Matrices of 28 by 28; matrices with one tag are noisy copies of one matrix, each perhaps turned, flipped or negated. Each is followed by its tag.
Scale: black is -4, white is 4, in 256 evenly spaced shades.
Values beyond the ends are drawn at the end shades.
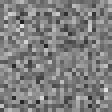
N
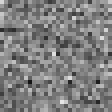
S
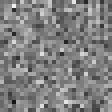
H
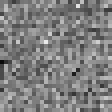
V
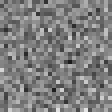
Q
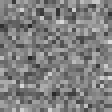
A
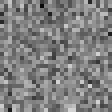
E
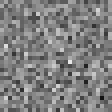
Q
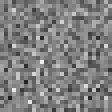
Q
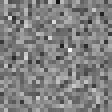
Q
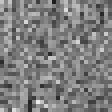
S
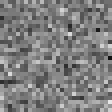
S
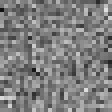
V
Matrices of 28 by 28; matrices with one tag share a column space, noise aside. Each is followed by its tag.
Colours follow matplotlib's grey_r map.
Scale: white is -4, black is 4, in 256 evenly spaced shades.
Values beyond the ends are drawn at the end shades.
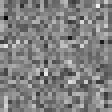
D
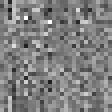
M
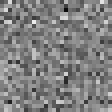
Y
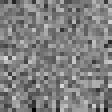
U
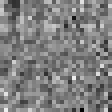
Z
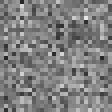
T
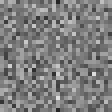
Y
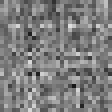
Z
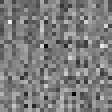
D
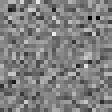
Y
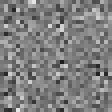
Y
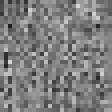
Z
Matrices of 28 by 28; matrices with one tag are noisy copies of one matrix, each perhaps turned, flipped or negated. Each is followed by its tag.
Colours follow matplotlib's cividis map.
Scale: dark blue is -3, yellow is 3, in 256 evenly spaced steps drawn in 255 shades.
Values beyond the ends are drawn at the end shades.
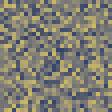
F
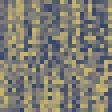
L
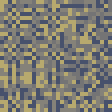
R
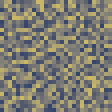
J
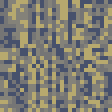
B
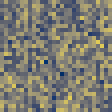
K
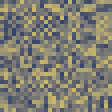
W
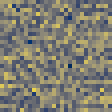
K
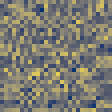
W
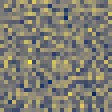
F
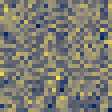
W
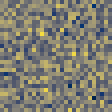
F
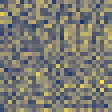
R
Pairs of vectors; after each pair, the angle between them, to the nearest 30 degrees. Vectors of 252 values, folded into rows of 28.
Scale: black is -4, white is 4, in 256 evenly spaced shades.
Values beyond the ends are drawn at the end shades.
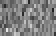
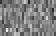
30 degrees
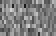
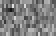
150 degrees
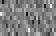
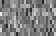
60 degrees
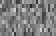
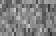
30 degrees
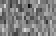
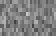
120 degrees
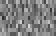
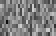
90 degrees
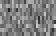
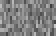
30 degrees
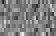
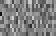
90 degrees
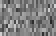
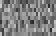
60 degrees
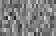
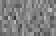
30 degrees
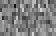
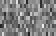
90 degrees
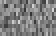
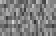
30 degrees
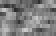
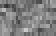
30 degrees
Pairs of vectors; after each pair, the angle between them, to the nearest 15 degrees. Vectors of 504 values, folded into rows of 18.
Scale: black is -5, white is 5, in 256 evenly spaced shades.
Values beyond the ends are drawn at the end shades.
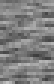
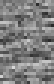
30 degrees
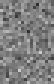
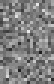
165 degrees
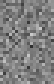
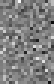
90 degrees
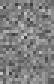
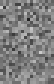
30 degrees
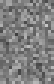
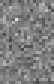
120 degrees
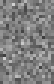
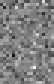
120 degrees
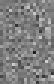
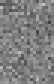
105 degrees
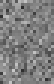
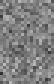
45 degrees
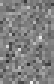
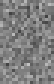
120 degrees
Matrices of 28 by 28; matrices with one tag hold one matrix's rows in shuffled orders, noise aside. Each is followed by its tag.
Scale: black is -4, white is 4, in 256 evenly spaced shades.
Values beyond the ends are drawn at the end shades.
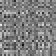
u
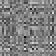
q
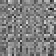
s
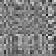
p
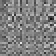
s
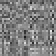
q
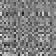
u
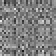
u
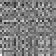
u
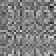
s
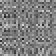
u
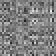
q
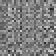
s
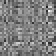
p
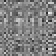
p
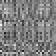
u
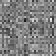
q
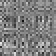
u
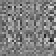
s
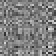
p
